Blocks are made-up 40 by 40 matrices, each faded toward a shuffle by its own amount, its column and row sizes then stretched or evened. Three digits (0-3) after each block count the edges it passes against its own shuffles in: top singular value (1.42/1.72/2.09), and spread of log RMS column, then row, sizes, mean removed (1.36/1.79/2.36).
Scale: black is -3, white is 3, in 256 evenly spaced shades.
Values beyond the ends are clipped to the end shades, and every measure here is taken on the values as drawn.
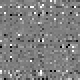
0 2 3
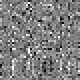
2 2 0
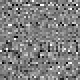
2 0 2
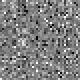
2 2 0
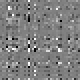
3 3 3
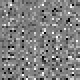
2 3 1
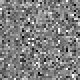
0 2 0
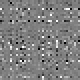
2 3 3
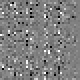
1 3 1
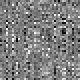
3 3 1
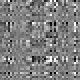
3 3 3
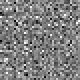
2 1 0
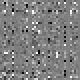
0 3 2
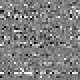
2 1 3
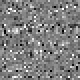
1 0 2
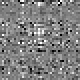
2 2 3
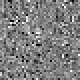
1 1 1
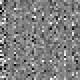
0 3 0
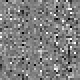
0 3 1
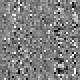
1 3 0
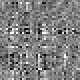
3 2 3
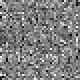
1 2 0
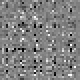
2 3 2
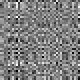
3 3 2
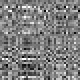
3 2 3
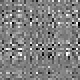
3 3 3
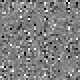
1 2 1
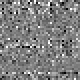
1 1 3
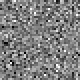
1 1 0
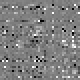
0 2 3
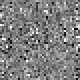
0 2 1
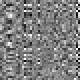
3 3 1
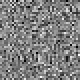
2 0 0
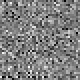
2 0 1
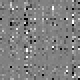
0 3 2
